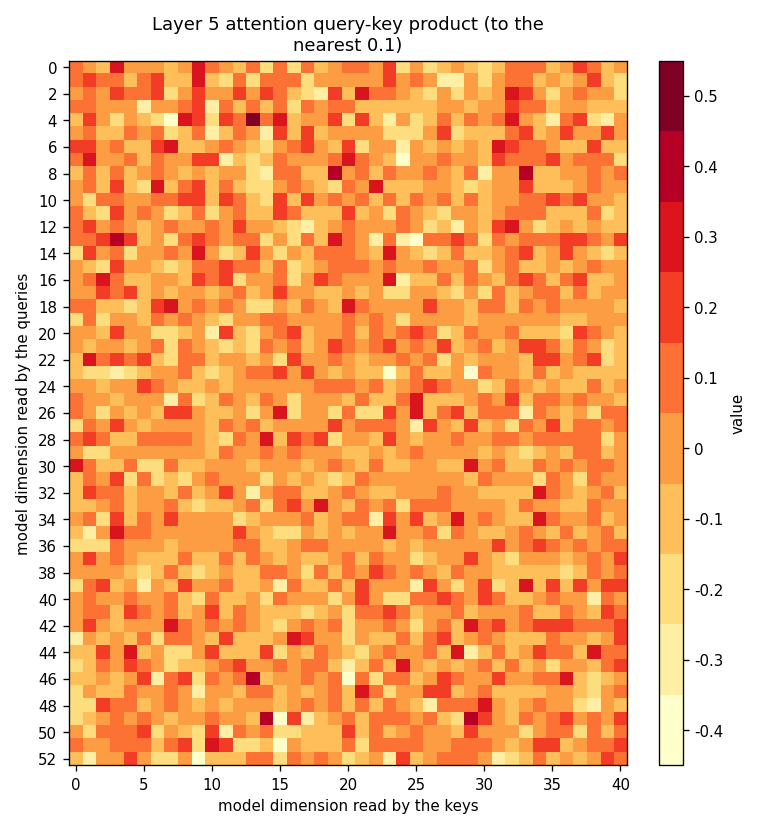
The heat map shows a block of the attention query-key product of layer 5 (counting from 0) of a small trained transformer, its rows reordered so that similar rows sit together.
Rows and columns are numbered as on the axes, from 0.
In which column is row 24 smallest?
30
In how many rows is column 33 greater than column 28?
24
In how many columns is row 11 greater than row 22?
8
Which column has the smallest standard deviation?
18
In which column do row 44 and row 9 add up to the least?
29
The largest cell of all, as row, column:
4, 13
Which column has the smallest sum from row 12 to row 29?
39
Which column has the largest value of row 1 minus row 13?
25
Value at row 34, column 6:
0
